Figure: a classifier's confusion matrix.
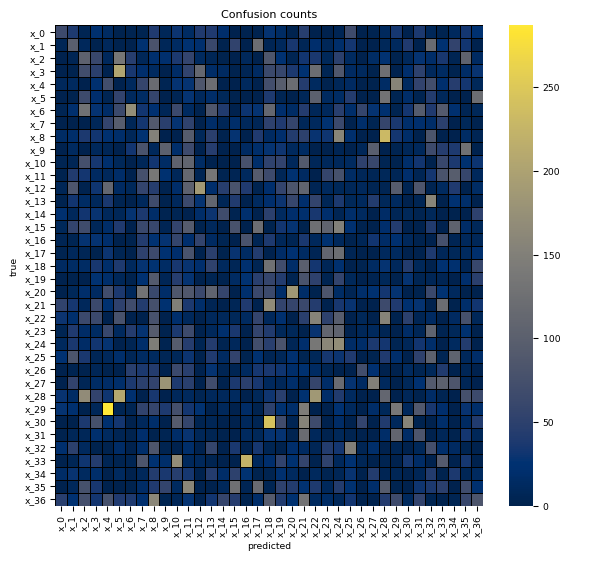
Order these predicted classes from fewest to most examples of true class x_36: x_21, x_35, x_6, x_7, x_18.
x_7, x_6, x_35, x_18, x_21
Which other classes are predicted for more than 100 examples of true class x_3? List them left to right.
x_5, x_12, x_22, x_28
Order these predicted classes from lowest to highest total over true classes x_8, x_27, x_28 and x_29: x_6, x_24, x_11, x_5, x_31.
x_6, x_31, x_11, x_5, x_24
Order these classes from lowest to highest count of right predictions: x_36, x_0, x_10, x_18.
x_0, x_36, x_10, x_18
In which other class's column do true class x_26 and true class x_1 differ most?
x_32
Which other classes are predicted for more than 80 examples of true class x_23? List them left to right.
x_8, x_24, x_32
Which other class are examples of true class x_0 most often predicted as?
x_25
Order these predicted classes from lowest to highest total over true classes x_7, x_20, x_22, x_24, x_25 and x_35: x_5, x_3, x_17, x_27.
x_27, x_3, x_5, x_17
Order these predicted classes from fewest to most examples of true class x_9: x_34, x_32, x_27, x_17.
x_17, x_34, x_32, x_27
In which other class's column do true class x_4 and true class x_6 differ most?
x_29
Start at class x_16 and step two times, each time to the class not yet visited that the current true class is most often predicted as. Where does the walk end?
x_10
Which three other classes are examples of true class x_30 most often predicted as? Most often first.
x_18, x_21, x_10
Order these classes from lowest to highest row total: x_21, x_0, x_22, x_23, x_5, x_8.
x_0, x_5, x_23, x_22, x_8, x_21
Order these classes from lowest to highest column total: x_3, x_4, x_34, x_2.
x_34, x_3, x_4, x_2
